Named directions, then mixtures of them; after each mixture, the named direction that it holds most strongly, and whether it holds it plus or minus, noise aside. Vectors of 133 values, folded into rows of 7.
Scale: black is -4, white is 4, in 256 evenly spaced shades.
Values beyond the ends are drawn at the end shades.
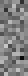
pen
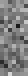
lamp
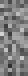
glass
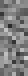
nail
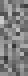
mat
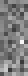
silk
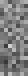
lamp, plus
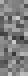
glass, minus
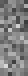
lamp, minus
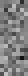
pen, plus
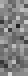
lamp, plus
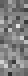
lamp, minus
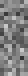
glass, minus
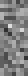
nail, minus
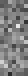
lamp, minus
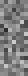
nail, minus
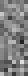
silk, minus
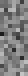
pen, plus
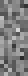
mat, plus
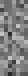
glass, plus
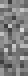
glass, plus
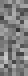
nail, plus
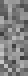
mat, plus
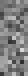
nail, plus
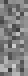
mat, minus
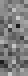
lamp, plus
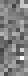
pen, minus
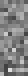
silk, minus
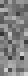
glass, minus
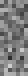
glass, minus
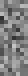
mat, minus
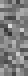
nail, minus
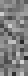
nail, minus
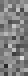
pen, minus
